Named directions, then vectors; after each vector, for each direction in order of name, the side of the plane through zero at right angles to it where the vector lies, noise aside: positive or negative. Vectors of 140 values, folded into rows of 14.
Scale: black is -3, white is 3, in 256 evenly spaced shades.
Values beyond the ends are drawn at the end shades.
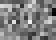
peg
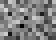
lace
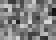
negative, positive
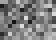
negative, negative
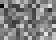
negative, negative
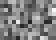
positive, negative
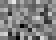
positive, negative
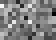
positive, positive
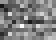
negative, negative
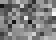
negative, negative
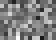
negative, positive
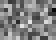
negative, positive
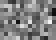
negative, positive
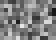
negative, positive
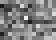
negative, negative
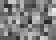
positive, negative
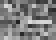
negative, positive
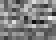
positive, positive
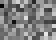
negative, negative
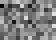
negative, negative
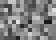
positive, negative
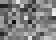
negative, negative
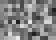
negative, positive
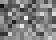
negative, negative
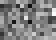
negative, negative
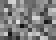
positive, negative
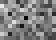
positive, positive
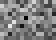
positive, positive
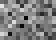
positive, positive
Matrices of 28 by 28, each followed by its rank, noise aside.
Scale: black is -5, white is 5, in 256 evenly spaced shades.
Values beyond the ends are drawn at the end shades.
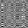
two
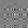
one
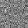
four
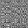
four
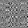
three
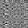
three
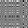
one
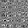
three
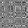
two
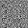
three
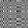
one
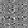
three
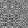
three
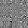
four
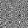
four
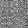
four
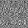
four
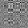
two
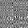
three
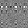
one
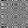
one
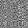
four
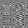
three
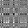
one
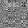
four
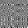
two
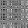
two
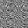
four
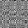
three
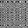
one
